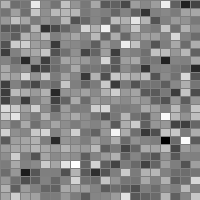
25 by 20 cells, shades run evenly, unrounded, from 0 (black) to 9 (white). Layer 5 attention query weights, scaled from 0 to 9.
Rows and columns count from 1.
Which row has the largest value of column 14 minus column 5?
4
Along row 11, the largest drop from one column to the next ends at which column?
12
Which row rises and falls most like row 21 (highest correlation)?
2
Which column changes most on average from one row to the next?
17
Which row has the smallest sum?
9
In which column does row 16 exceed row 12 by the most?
6
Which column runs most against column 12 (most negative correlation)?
16
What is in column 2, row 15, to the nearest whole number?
8
